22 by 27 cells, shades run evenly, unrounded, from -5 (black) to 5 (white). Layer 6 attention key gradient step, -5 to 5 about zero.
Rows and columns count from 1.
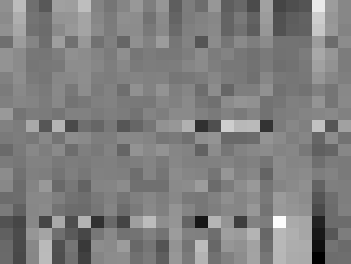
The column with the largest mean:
22
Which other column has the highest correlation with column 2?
25
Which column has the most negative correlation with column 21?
18
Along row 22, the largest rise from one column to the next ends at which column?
26
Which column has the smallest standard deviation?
9
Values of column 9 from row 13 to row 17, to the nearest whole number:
0 0 0 0 0
